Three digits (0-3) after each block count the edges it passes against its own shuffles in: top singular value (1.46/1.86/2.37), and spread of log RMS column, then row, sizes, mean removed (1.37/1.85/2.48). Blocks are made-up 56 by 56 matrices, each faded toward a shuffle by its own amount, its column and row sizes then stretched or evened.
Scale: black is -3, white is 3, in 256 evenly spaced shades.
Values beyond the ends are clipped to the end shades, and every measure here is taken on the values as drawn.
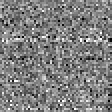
1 0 2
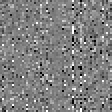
1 3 0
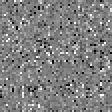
0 1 1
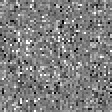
1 1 1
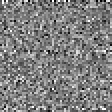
1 0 2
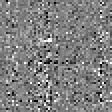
0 3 2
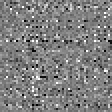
1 2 3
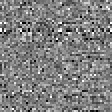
2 0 2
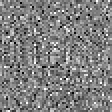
2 0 0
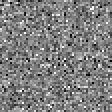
1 0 0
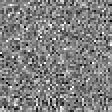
2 0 0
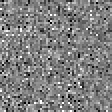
0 2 1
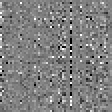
2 3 2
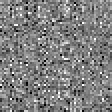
2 2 0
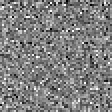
0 0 2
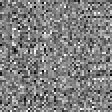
2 2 0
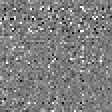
0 1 2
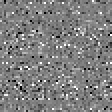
0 0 3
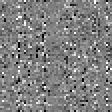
0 3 1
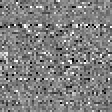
0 0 3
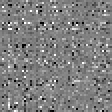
1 2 3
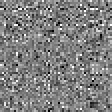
2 1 2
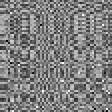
3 0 0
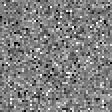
0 0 0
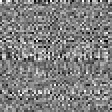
3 0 3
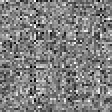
2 2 1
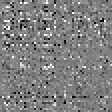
2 2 2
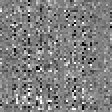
1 3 1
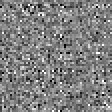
1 2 2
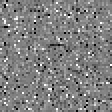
0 1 0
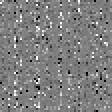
0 3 0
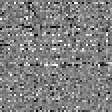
1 1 3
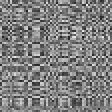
3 1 3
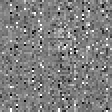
0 3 0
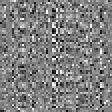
3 3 0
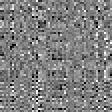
3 3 1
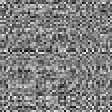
3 0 3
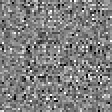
2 1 1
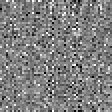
2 2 1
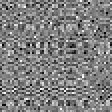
3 0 2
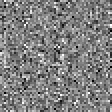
1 2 0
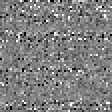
0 1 3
